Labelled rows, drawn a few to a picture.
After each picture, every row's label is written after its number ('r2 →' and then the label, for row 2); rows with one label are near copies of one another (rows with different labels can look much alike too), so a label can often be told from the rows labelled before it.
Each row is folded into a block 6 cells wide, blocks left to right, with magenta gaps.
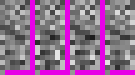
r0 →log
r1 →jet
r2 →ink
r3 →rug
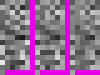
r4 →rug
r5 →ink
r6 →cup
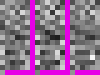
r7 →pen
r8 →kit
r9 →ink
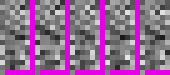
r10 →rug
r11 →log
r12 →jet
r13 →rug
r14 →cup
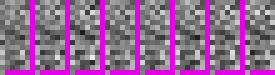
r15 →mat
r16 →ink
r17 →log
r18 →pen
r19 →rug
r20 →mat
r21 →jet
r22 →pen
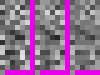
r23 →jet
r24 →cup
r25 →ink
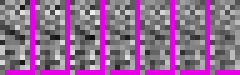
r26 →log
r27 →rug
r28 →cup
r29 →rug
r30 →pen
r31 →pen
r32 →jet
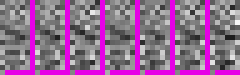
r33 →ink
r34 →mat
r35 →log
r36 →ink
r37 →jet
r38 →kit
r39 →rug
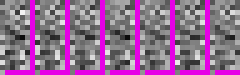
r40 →cup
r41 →jet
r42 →rug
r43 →mat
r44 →pen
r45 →rug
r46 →cup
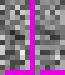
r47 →jet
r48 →ink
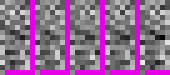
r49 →pen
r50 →jet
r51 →ink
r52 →kit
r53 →rug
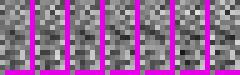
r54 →jet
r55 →jet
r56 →jet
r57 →cup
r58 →log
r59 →pen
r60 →kit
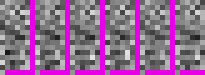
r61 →pen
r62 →mat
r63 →ink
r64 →jet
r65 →pen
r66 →ink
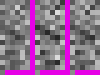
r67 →jet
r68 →log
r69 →kit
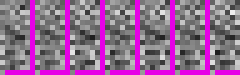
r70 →cup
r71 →pen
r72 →kit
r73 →pen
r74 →ink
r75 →pen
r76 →pen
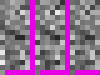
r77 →mat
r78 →log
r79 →kit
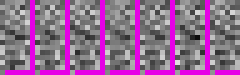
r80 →rug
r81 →jet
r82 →pen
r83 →mat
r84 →jet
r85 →cup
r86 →pen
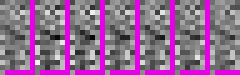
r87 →cup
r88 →rug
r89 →cup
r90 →cup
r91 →cup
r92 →rug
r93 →mat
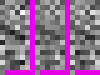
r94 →log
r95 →ink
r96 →pen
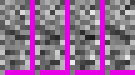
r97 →pen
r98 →kit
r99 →rug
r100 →log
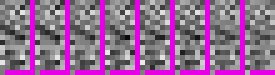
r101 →log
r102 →log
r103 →log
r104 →cup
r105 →rug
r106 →pen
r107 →ink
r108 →pen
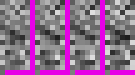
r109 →kit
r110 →log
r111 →log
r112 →kit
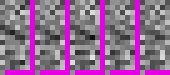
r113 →log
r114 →kit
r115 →ink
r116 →cup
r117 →jet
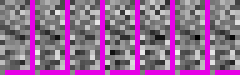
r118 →log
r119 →mat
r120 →jet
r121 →pen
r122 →kit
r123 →mat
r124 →mat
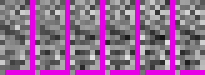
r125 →log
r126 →ink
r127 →ink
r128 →ink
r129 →kit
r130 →pen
